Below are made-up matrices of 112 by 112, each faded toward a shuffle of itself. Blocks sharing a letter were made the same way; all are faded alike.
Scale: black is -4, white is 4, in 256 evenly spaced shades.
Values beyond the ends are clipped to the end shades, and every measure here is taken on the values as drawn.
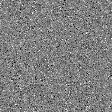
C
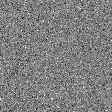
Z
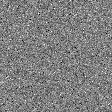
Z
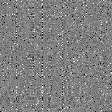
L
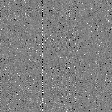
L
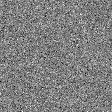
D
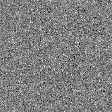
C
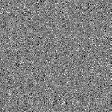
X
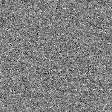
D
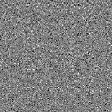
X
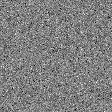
Z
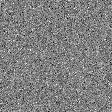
Z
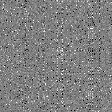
L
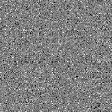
X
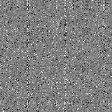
L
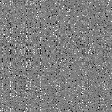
L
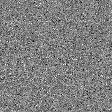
D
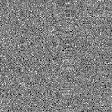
X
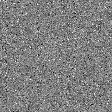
C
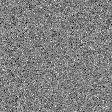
Z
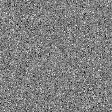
C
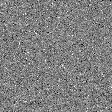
Z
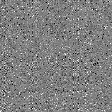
L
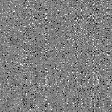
L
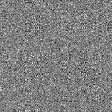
X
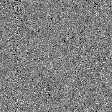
C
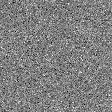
Z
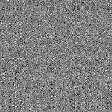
X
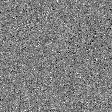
Z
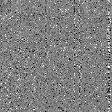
L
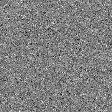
D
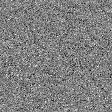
D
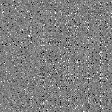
L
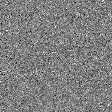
D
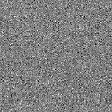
X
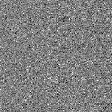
X
